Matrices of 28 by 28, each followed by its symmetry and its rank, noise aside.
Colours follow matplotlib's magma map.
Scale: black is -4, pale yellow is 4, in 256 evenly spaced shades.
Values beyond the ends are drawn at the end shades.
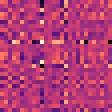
no symmetry, rank two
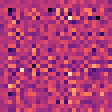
no symmetry, rank three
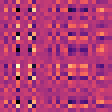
no symmetry, rank one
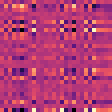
no symmetry, rank one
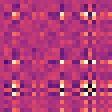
symmetric, rank one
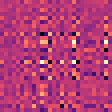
no symmetry, rank two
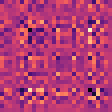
symmetric, rank two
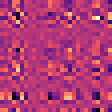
no symmetry, rank two
